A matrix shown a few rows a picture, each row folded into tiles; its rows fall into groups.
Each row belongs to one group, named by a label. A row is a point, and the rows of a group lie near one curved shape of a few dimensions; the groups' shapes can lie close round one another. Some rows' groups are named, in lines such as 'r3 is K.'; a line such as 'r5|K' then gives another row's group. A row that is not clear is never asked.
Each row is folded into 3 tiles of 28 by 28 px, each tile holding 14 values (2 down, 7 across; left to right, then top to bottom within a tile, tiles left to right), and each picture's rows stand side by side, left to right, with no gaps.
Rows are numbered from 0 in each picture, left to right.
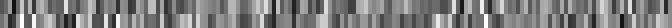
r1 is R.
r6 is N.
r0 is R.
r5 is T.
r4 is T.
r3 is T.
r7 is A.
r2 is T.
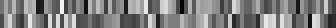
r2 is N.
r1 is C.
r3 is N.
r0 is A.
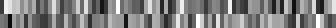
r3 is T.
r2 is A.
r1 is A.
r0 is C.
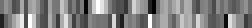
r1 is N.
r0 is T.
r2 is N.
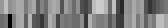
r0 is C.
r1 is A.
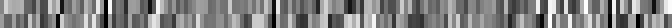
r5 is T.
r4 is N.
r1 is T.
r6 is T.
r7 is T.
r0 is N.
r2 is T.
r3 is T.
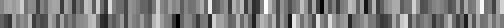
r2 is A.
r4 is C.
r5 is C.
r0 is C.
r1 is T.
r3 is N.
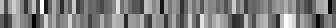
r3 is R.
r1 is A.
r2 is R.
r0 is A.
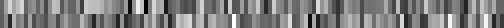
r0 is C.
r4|N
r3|N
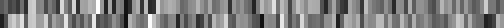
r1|T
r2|A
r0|N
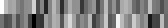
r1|R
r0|A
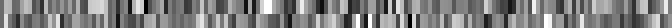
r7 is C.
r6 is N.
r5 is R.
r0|A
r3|N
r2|A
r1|C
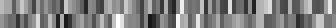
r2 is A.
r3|C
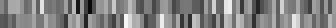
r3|N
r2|C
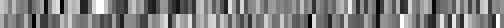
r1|N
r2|N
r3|N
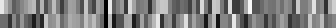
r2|T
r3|C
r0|A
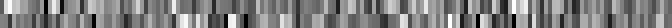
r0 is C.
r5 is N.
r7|T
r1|C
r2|N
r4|C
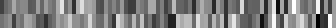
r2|N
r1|R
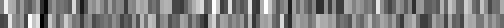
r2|T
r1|C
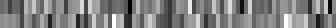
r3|R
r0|T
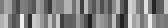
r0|R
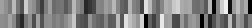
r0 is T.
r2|C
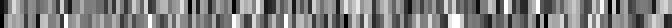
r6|A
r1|T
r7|T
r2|T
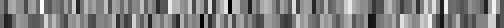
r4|A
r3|A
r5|T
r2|C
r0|A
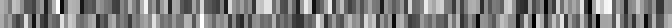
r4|N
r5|N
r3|C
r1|C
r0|C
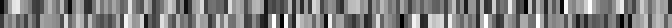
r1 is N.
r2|A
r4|N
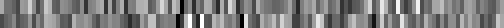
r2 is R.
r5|N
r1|C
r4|T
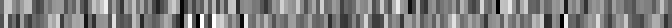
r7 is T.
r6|N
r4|C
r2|R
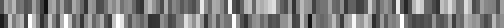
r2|T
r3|N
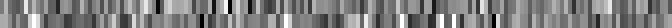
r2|C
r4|T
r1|C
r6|N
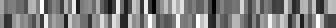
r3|T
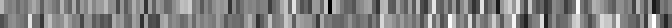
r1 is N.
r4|T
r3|A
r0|T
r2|N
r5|A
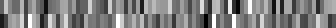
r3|T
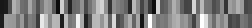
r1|N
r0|N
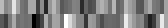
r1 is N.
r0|A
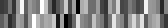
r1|A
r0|R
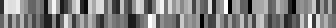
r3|A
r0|C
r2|C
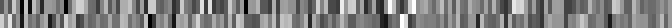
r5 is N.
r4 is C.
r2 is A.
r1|N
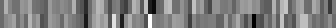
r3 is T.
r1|N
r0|T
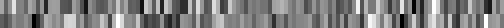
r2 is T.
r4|R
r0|A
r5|N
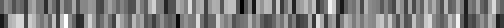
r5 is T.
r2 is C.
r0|N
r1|R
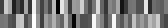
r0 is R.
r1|A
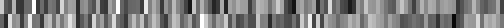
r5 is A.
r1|A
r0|A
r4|N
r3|A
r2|R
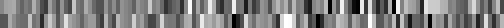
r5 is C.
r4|R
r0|T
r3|R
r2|R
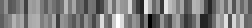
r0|N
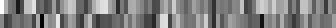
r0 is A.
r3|C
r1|N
